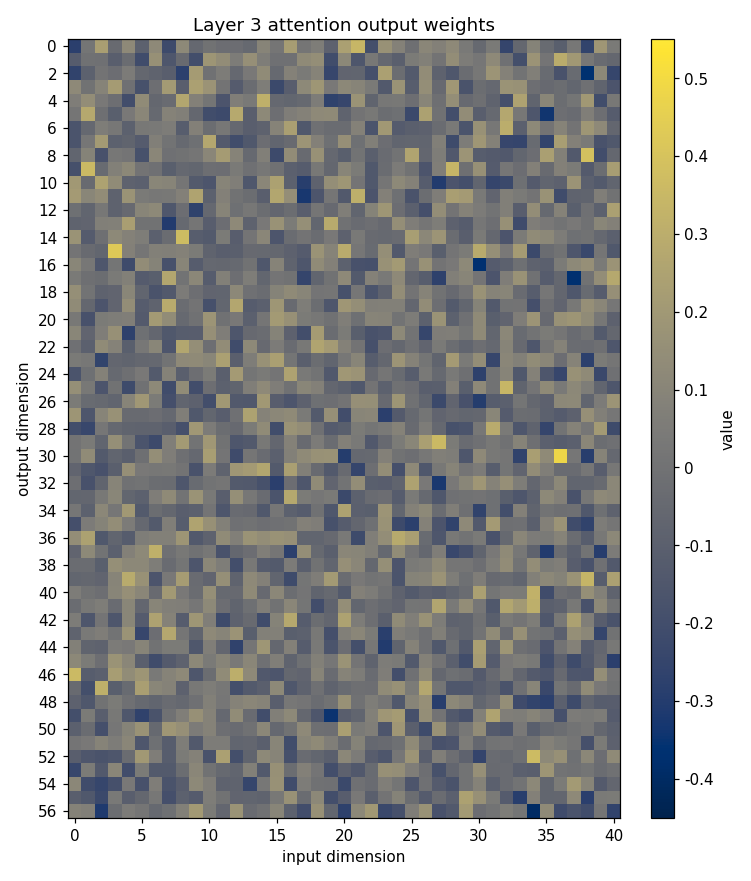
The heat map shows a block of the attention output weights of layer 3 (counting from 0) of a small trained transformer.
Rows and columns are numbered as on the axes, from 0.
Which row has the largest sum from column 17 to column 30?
0
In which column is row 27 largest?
13
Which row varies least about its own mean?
51
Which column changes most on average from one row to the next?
20
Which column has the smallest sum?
19
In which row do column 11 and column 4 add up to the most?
39
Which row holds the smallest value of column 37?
17
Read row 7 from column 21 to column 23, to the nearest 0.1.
0 0.1 0
